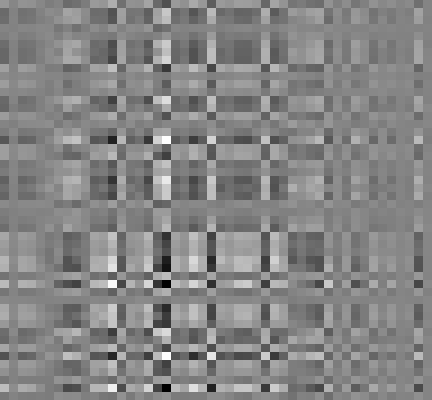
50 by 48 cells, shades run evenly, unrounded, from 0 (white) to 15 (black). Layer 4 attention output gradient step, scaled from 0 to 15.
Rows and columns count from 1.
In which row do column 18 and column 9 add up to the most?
36
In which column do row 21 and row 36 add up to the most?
19
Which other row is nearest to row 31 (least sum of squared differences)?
20
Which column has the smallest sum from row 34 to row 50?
13
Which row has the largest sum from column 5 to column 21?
14
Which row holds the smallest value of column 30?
45
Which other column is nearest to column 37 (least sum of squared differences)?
15
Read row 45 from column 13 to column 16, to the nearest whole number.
13 4 9 9
